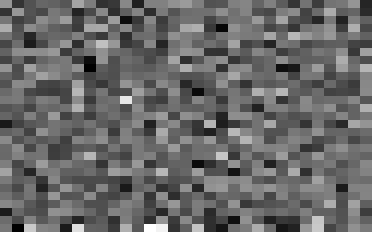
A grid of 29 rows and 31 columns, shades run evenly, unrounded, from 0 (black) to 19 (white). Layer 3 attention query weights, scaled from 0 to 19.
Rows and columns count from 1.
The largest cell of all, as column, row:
13, 29
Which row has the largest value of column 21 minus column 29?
24
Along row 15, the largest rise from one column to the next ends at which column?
20
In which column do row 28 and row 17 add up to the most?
27
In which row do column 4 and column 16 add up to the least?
11
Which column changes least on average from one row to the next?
12
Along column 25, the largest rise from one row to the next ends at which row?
5
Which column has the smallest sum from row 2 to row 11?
8
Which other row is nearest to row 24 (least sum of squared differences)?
23
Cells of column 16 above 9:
10
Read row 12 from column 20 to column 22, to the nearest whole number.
9 7 13
